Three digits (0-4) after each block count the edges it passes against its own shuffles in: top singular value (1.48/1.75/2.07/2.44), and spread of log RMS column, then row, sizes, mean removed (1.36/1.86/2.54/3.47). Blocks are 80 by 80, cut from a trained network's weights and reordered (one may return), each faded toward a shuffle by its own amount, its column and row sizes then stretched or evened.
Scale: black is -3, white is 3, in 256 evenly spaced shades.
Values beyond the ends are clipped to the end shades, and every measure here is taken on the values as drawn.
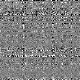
0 3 4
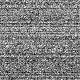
3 0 1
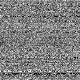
1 0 3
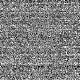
1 2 1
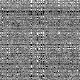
4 3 2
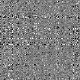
0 3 3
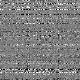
1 2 4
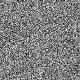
0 1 0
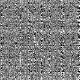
1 4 0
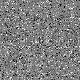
1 0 0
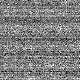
3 2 2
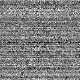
4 2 2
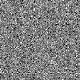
1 1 0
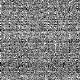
2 3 0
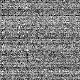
3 2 1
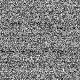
0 1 1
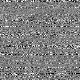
0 0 4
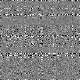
1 2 4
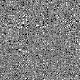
1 2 2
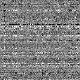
3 2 3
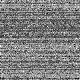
4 0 0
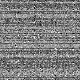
4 2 0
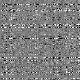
0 2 4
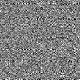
3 1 2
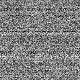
1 0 2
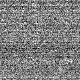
2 1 2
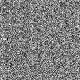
1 0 0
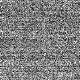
1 2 0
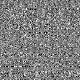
0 0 3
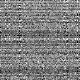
4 3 1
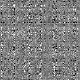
1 4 2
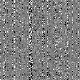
3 4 0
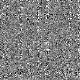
0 3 2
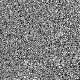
0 1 0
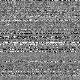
2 0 4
